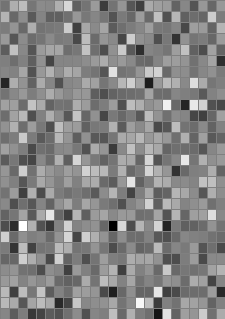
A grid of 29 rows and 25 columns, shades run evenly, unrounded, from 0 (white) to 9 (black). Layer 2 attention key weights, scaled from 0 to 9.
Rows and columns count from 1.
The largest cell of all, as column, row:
13, 21
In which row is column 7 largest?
28
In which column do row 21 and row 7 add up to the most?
19
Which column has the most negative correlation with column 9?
8
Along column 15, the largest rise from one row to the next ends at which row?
18
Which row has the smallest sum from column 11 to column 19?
16
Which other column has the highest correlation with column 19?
23
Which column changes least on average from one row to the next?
11
